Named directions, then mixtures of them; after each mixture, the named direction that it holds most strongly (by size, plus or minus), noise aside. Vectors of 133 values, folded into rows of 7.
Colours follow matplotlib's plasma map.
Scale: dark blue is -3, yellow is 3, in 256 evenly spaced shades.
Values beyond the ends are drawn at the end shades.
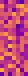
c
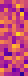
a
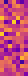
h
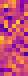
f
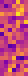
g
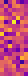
h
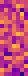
a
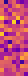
h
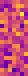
a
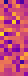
h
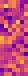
f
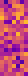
h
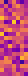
h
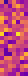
h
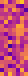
c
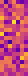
h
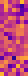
c
